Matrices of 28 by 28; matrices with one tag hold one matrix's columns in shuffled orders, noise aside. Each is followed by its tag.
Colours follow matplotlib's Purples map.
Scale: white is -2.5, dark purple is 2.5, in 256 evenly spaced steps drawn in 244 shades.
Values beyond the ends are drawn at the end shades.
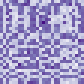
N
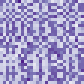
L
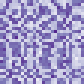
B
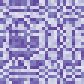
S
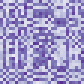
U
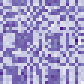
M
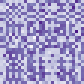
L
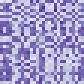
L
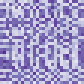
U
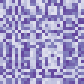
B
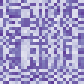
U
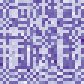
U
